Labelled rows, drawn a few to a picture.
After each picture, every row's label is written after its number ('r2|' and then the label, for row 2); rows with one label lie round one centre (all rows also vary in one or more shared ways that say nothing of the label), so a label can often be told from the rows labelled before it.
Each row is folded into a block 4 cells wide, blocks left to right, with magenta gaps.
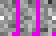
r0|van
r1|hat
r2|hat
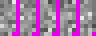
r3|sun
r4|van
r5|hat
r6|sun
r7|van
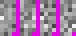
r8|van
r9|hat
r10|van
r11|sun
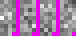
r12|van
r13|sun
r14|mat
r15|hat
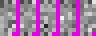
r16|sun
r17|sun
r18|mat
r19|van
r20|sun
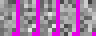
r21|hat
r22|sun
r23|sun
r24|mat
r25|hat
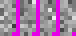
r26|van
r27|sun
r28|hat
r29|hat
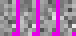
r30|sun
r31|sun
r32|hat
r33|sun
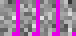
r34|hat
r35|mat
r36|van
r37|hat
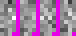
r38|hat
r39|hat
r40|van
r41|hat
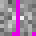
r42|hat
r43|van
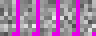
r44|sun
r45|sun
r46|hat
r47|van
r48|sun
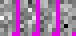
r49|van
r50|hat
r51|hat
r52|mat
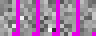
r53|sun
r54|van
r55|hat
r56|mat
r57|hat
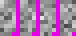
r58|hat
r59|hat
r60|van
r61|mat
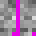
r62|hat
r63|hat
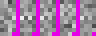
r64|hat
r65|van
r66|van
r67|mat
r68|van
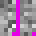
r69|sun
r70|sun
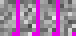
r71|hat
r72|mat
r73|hat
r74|sun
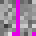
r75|mat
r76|sun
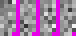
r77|sun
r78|mat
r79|sun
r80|sun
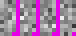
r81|hat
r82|van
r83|sun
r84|van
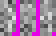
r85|hat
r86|mat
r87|van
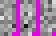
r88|van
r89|mat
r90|sun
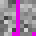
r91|hat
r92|mat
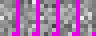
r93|van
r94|sun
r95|van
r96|mat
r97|van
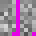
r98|sun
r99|mat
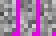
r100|sun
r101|sun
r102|sun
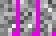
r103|sun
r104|hat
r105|hat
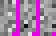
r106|sun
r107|mat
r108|van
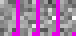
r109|hat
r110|sun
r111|hat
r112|hat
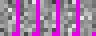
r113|hat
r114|sun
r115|hat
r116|sun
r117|van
